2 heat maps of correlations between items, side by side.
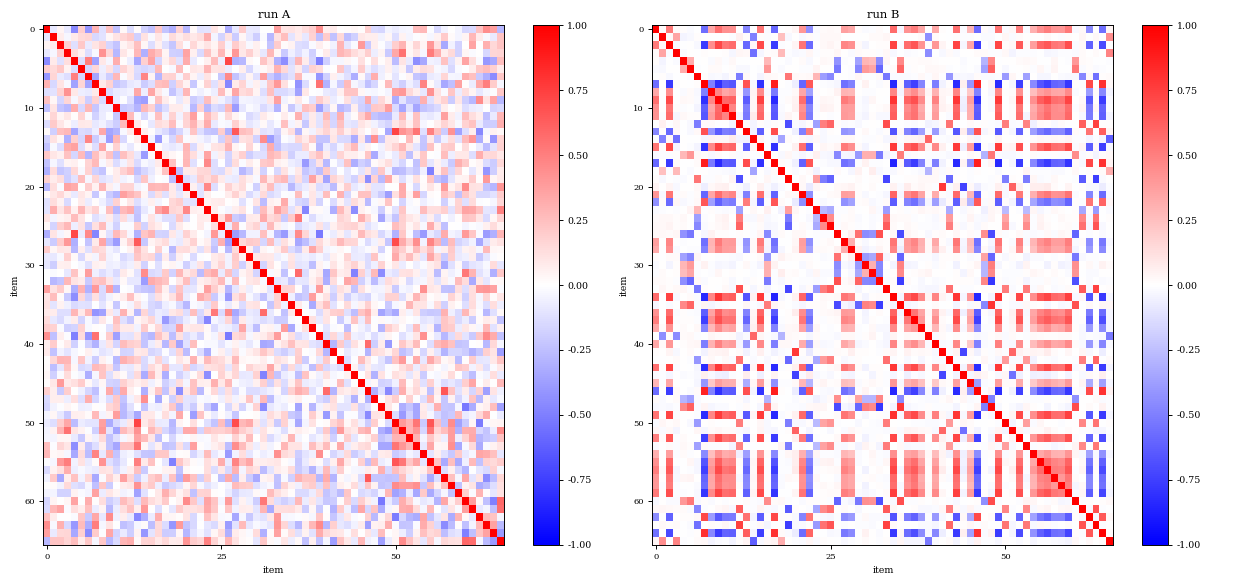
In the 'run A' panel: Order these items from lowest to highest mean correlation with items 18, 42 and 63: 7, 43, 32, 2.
43, 32, 7, 2
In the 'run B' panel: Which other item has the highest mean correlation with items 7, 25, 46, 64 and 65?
17
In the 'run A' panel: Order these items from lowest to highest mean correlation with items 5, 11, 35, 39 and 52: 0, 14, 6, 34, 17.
6, 14, 17, 34, 0
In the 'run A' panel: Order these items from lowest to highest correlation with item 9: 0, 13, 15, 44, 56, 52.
13, 52, 44, 15, 56, 0
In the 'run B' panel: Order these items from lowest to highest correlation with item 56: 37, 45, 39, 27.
39, 45, 27, 37
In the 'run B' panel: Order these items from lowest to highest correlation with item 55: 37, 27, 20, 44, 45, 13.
13, 44, 20, 45, 27, 37
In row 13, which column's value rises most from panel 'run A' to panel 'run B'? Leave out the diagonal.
62
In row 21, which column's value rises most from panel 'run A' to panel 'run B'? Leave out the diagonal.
49
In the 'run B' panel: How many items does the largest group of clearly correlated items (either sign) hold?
32
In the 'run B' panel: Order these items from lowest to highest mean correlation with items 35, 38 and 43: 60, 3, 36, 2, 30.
3, 30, 60, 36, 2
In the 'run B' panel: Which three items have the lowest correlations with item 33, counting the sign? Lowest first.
19, 6, 23
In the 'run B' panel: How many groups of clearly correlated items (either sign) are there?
5
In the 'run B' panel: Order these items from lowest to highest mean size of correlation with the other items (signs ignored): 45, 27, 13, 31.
31, 45, 27, 13
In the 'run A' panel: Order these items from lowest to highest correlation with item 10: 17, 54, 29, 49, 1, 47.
54, 17, 29, 1, 47, 49
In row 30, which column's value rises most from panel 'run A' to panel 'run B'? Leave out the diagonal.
60
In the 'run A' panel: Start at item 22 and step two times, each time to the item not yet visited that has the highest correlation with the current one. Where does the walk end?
38
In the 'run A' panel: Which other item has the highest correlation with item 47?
14
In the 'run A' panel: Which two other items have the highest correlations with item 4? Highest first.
26, 6
